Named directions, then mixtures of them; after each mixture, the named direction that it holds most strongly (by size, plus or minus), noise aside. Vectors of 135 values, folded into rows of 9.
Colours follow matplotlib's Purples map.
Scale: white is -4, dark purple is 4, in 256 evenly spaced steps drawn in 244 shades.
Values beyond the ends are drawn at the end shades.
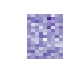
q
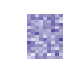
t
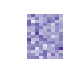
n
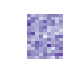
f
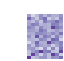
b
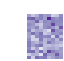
q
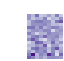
t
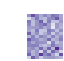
b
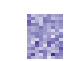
b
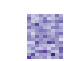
b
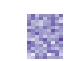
t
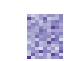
b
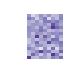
b
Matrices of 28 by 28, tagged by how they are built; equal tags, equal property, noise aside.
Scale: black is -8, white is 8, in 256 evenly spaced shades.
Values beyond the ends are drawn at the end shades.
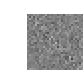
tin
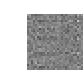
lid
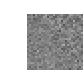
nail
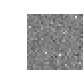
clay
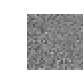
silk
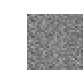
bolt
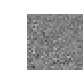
silk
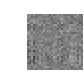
lid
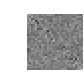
tin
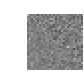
nail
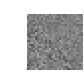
silk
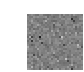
clay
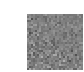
silk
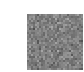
bolt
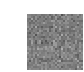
lid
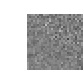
nail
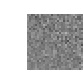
nail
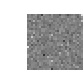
clay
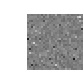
clay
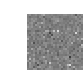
clay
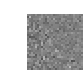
silk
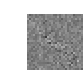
tin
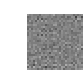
lid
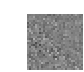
silk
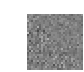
silk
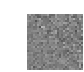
nail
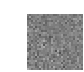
silk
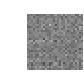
lid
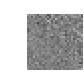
nail
